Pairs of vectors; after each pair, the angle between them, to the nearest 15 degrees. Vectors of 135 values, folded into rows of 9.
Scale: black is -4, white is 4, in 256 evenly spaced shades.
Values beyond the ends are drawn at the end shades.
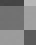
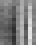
90 degrees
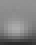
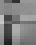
75 degrees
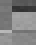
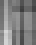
60 degrees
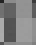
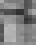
120 degrees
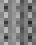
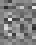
75 degrees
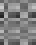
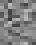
60 degrees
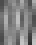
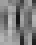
135 degrees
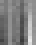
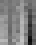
165 degrees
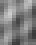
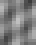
150 degrees
